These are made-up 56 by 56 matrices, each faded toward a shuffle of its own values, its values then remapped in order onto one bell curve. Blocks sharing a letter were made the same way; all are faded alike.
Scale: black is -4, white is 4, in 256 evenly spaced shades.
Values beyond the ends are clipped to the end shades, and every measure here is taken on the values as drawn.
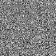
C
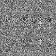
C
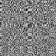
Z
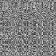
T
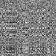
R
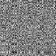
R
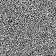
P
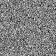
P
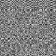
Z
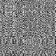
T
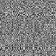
R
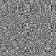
T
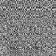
R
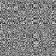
T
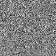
C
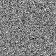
P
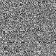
C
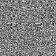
C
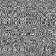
R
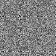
C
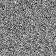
P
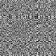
T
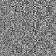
T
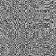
T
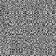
R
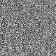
C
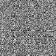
C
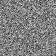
P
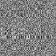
T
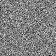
P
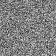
P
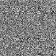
C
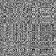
Z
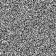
P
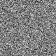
P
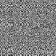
R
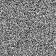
P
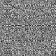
R
